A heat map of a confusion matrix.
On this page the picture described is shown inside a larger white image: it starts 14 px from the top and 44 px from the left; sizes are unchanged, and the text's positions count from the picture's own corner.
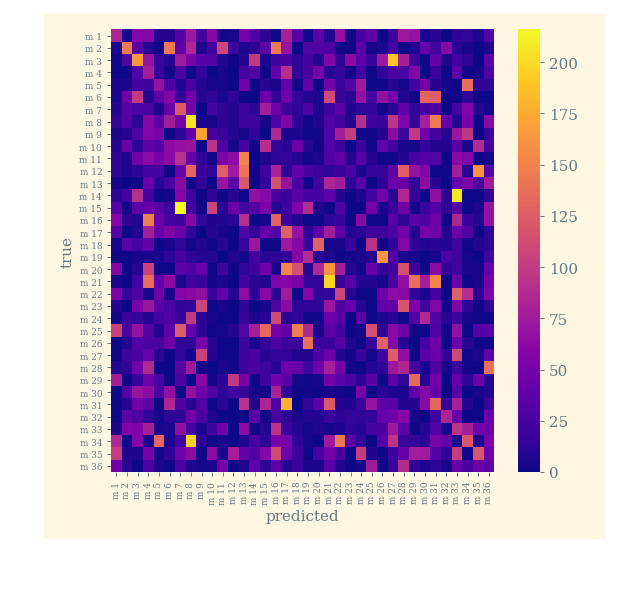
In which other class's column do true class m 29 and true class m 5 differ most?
m 34
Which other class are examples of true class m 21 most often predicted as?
m 31
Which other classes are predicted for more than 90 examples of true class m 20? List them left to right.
m 4, m 17, m 18, m 21, m 28
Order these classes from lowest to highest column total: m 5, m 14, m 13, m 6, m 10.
m 10, m 14, m 5, m 6, m 13
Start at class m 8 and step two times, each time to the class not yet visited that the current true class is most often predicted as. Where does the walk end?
m 17
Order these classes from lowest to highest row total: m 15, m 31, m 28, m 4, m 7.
m 4, m 7, m 28, m 15, m 31
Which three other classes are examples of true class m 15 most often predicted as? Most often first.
m 7, m 10, m 19
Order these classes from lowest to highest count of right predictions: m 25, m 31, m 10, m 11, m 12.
m 11, m 12, m 10, m 25, m 31
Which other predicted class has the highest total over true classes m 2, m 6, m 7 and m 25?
m 15
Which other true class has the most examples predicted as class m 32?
m 2
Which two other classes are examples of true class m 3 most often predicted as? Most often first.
m 27, m 14
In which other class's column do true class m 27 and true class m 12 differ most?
m 35
